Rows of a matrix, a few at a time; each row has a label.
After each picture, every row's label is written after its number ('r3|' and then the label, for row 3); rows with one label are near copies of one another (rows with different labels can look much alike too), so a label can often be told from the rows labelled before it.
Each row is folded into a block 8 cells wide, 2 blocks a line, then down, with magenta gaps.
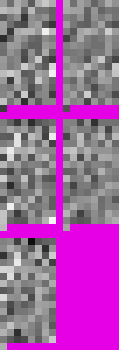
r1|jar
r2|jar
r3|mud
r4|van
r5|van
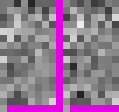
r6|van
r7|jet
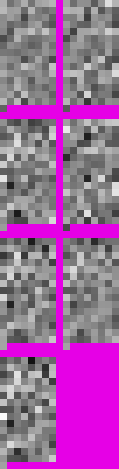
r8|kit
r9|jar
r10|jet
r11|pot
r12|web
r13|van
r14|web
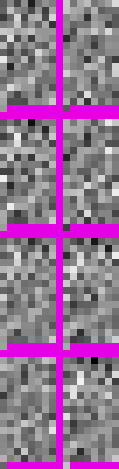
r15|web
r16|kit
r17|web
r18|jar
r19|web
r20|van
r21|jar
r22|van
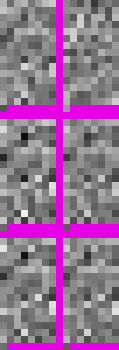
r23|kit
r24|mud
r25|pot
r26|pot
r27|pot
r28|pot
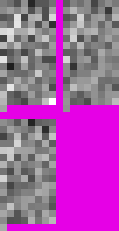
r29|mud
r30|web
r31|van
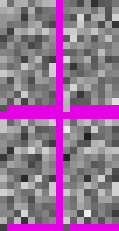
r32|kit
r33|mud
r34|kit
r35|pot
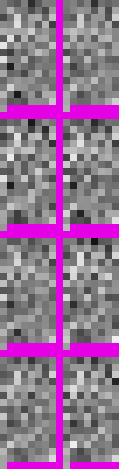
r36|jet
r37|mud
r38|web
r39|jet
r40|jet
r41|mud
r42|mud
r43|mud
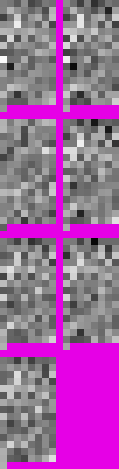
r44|jet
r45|jet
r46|jar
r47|van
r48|mud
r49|van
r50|mud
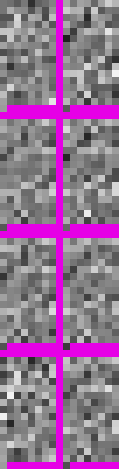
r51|mud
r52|jar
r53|jar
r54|pot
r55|jar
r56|kit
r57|web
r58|kit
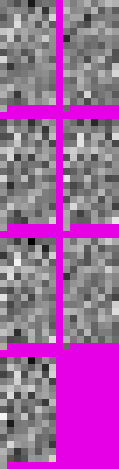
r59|van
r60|pot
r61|web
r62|mud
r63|van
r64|jar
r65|web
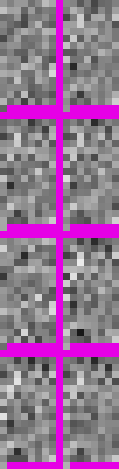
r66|jar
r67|jet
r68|web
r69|web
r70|pot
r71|jet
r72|van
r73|van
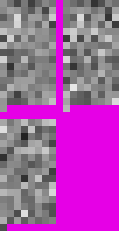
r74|jet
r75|mud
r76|pot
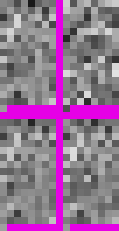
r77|van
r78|kit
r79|van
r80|van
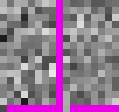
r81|jar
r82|mud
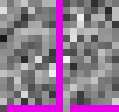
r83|pot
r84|web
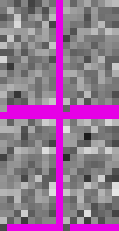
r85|jet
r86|kit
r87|jar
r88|pot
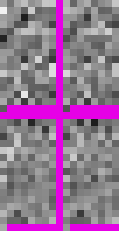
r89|pot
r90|kit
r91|van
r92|van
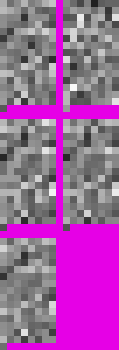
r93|kit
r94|mud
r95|jar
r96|jar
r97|pot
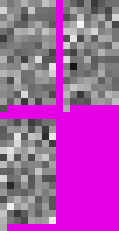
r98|pot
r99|jet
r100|mud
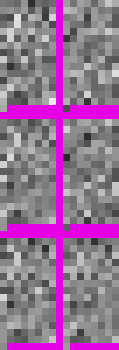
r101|mud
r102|jar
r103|jet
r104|pot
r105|web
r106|van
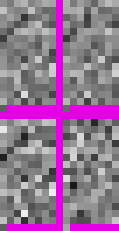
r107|pot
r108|jar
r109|pot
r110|web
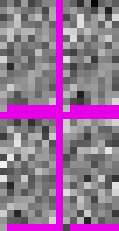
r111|web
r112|van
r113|jet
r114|kit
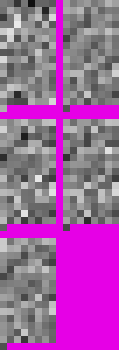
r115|van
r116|jar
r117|pot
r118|jar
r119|kit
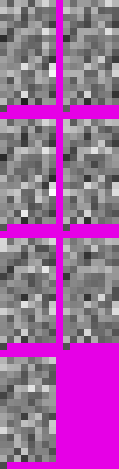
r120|jar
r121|jar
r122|jar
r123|kit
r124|kit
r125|pot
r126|kit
